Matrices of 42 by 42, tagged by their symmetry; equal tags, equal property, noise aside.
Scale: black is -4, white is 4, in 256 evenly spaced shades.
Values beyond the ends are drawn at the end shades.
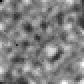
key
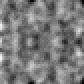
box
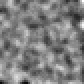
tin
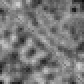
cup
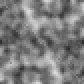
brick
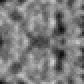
box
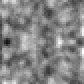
box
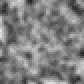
cup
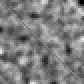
cup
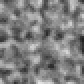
tin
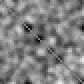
key
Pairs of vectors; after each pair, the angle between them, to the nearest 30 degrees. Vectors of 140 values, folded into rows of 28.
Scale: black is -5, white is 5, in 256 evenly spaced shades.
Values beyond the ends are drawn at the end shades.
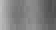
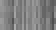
60 degrees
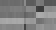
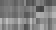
30 degrees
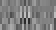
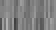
90 degrees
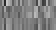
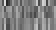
150 degrees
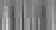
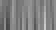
120 degrees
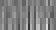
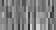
30 degrees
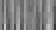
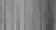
120 degrees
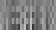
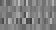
120 degrees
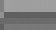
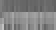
150 degrees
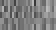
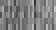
30 degrees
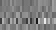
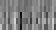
60 degrees
